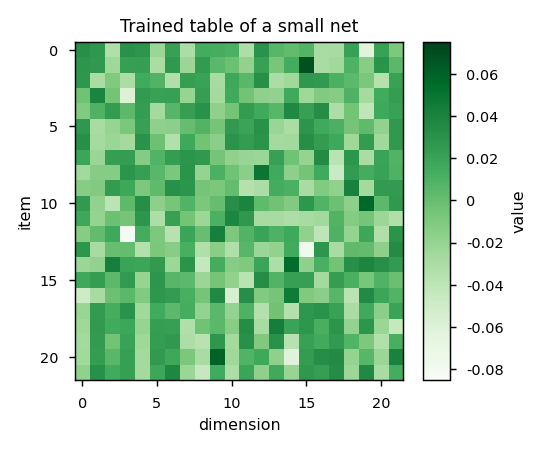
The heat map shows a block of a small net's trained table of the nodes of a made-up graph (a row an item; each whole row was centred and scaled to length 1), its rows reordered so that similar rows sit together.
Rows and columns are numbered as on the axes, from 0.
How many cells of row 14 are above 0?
13
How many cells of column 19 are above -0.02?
17
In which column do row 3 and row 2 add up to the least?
3
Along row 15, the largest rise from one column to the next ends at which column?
12
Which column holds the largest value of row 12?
9
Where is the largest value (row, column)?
1, 15
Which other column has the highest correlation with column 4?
10
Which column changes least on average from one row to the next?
5
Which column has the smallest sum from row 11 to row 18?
8
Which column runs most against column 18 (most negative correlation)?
11
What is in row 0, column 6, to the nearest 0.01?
0.02
